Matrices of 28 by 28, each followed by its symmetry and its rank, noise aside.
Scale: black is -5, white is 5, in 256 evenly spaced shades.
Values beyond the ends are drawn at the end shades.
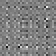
antisymmetric, rank two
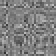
antisymmetric, rank four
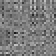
no symmetry, rank four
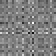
no symmetry, rank two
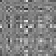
symmetric, rank three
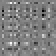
antisymmetric, rank two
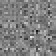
antisymmetric, rank four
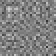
symmetric, rank three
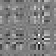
antisymmetric, rank two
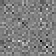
symmetric, rank four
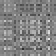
no symmetry, rank two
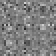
antisymmetric, rank four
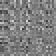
no symmetry, rank four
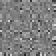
antisymmetric, rank four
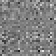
no symmetry, rank four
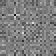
symmetric, rank four
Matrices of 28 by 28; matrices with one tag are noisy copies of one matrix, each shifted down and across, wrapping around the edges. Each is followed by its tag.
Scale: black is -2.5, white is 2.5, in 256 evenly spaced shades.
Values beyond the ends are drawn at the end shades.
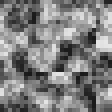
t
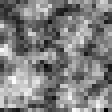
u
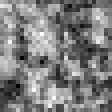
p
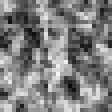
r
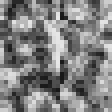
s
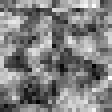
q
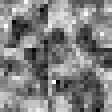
t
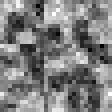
t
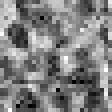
r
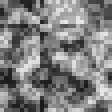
q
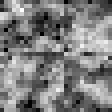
q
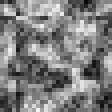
q
